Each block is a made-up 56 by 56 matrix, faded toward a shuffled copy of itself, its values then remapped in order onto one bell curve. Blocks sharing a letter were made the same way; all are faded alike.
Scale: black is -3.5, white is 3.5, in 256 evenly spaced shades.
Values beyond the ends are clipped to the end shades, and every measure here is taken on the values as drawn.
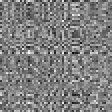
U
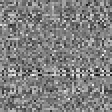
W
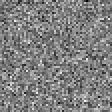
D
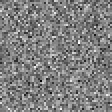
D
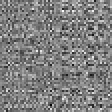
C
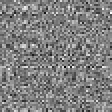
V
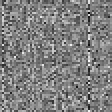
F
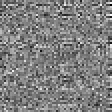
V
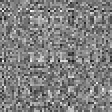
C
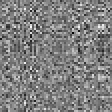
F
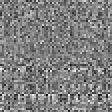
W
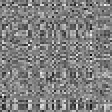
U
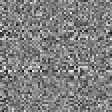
W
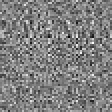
C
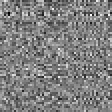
W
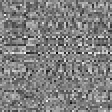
W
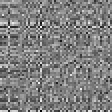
U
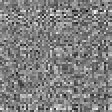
V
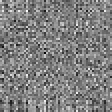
C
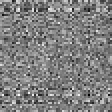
W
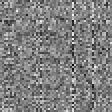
F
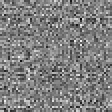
V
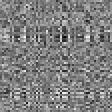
U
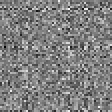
W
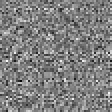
V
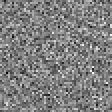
D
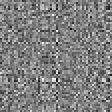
C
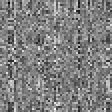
F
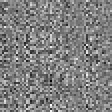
F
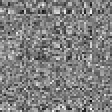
C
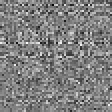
W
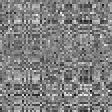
U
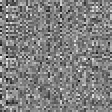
F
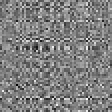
U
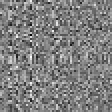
F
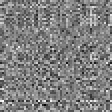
C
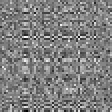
U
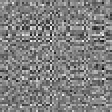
U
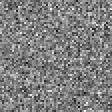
D
